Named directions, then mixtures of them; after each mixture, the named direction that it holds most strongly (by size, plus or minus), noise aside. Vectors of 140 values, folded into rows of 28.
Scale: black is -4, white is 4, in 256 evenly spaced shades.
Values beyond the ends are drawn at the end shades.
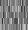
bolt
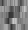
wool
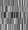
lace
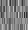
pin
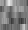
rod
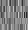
pin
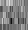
rod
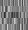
lace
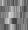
wool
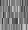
bolt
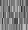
bolt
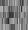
wool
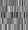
lace
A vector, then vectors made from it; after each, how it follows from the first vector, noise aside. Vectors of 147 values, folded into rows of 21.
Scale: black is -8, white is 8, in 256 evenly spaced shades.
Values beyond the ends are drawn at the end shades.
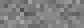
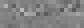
negated, partly zeroed.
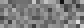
wrapped around, negated, scaled up.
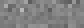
negated, partly zeroed.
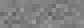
wrapped around, shrunk.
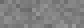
wrapped around, shrunk.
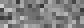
wrapped around, negated, scaled up.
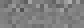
partly zeroed.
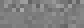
negated, partly zeroed.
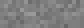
negated, shrunk.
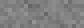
wrapped around, shrunk.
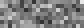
wrapped around, negated, scaled up.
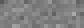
wrapped around, negated, partly zeroed.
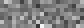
wrapped around, negated, scaled up.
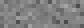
wrapped around, negated, partly zeroed.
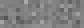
negated, partly zeroed.
